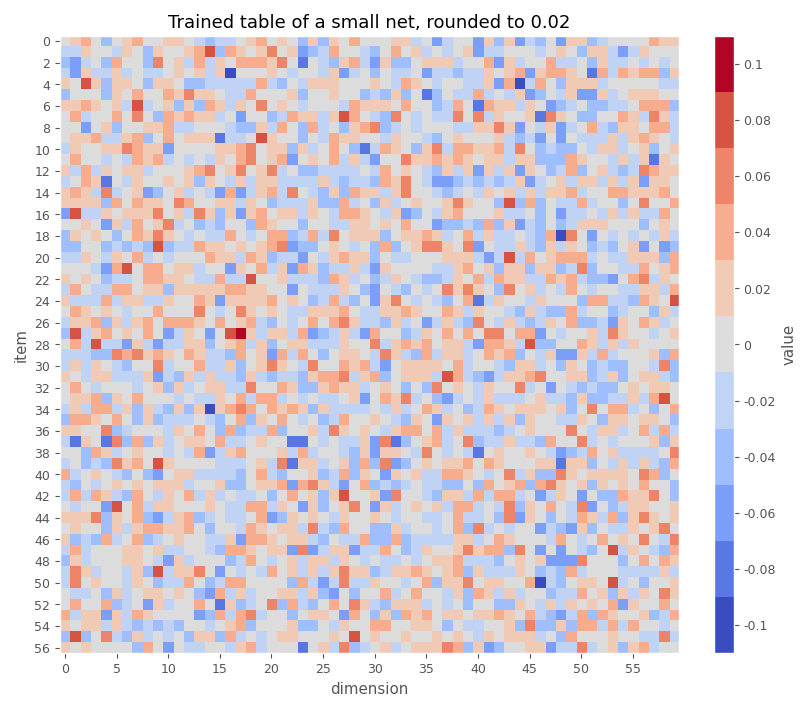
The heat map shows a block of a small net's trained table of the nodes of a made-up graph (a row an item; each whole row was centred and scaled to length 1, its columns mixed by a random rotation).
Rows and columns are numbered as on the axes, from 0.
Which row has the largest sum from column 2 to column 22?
12
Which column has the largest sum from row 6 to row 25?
7
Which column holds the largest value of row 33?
58
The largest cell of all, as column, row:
17, 27
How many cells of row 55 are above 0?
21
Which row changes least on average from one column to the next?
25
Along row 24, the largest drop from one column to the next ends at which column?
40
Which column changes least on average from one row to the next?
55
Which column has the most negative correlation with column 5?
4
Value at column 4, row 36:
0.06
